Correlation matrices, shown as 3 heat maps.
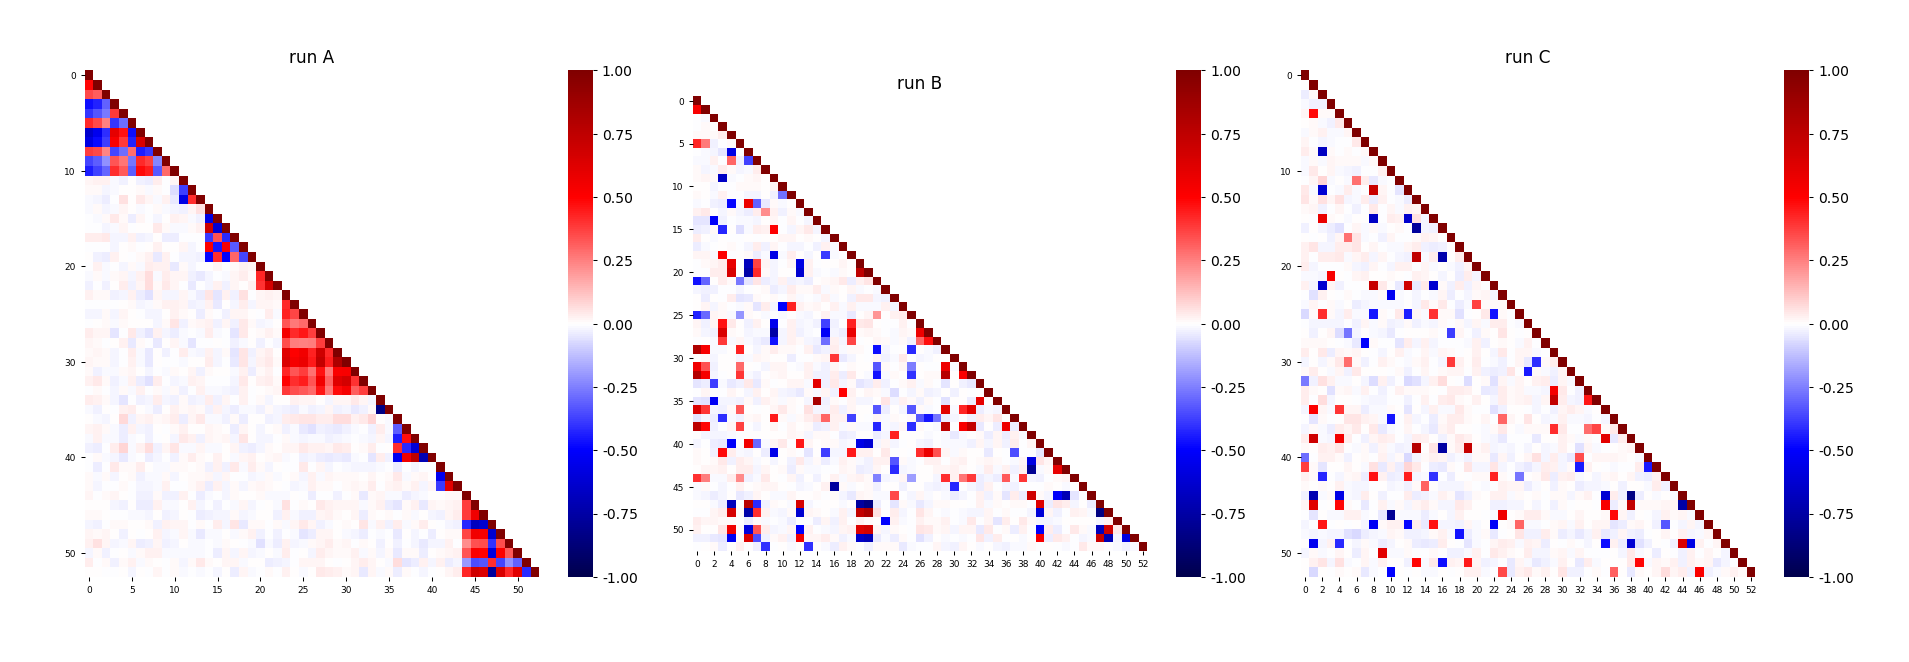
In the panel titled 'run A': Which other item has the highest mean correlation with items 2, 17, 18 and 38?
40
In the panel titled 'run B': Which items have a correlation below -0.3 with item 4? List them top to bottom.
6, 12, 40, 47, 51
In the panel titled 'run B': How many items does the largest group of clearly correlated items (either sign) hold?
11
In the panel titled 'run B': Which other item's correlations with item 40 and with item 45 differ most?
16
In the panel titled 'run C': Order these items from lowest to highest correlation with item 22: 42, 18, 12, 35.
35, 18, 42, 12
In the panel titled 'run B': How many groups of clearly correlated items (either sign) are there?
10
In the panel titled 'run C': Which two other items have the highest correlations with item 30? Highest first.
17, 5
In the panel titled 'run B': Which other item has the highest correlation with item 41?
27
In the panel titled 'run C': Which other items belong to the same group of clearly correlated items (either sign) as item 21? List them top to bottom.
3
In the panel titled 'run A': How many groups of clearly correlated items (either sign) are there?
9
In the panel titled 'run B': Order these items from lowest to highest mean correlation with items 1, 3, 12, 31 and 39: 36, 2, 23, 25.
25, 2, 23, 36
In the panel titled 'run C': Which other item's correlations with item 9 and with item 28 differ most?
50
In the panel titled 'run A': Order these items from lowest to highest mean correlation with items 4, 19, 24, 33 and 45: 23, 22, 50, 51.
51, 22, 50, 23
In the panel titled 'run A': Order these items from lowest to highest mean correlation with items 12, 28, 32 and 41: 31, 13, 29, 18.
18, 13, 31, 29
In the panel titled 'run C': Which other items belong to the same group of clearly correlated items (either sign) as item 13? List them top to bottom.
16, 19, 39, 51
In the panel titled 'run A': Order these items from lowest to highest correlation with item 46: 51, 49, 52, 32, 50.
51, 32, 49, 50, 52
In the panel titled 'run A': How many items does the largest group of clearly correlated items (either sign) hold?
11
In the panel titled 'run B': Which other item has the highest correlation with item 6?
47
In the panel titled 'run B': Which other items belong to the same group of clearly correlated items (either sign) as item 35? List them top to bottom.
2, 14, 33
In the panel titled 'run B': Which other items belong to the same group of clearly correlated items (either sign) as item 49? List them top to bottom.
22
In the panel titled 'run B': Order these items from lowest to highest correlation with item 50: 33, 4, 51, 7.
51, 33, 7, 4
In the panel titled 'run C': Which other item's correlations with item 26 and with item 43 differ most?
31
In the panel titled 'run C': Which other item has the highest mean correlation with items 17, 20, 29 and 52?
34
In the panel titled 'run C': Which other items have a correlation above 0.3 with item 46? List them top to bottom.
23, 36, 52
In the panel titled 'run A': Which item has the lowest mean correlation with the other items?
47
